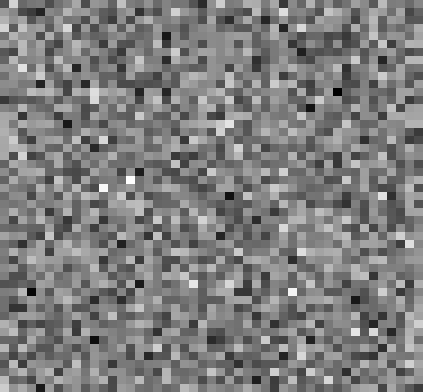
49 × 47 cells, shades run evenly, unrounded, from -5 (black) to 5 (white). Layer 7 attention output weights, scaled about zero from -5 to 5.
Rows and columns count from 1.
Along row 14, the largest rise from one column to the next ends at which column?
36
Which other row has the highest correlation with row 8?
40
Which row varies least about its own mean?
34
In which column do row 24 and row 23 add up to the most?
15
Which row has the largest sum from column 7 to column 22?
32
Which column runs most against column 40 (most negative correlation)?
45
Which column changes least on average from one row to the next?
17
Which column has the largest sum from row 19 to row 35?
46
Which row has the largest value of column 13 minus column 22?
20
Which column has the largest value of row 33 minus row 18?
4
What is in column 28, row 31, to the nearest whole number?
-1
